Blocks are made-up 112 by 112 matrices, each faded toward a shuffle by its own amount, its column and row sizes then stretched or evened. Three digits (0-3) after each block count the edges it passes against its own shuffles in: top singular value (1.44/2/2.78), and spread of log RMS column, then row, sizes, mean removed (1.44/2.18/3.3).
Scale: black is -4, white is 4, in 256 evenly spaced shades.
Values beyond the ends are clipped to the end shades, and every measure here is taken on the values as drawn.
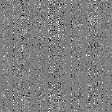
1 3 2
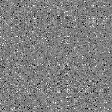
2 1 1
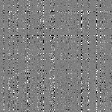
2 3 2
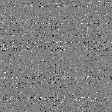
0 1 2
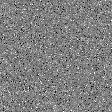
1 0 0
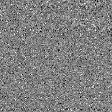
1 1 1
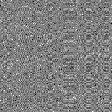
3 0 0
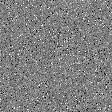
0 0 0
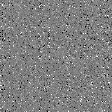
0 2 1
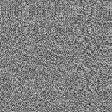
2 0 0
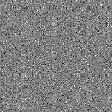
2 0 0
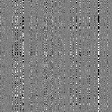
3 3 1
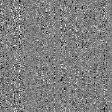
0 3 1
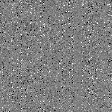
1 2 1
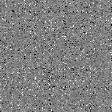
1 2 1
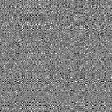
3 1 2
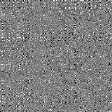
2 2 2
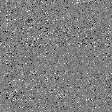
0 1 2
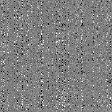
0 3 1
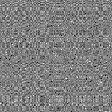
3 0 1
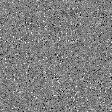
0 1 1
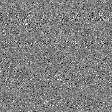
1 0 2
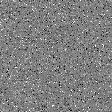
1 0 0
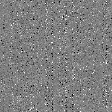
1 2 0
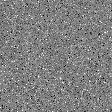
0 0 0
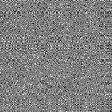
3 0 2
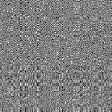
3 2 1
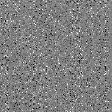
2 2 0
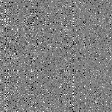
2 2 1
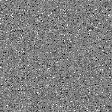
1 1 1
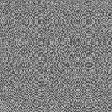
3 1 2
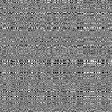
3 0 3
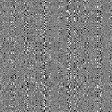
3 3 1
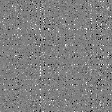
1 2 2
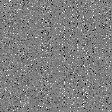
1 2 0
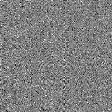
2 1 0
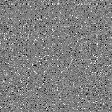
2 1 1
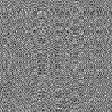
3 0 1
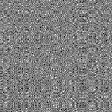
3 1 1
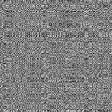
3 0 3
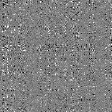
0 3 2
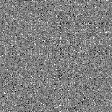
2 1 1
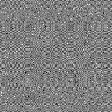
3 0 2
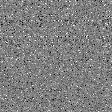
1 0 1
